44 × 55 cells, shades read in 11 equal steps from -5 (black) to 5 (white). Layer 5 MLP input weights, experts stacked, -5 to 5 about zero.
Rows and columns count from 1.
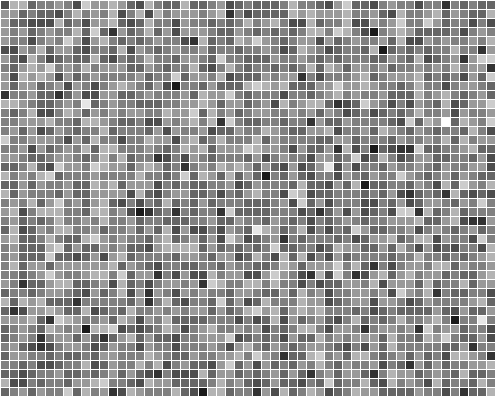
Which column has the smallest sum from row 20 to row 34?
37
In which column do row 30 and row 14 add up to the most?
50
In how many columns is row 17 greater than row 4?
23
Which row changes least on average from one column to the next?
25
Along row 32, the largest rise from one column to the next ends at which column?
24
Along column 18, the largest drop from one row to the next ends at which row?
42
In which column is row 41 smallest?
46
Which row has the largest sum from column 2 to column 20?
19
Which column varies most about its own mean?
55
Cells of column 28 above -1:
26
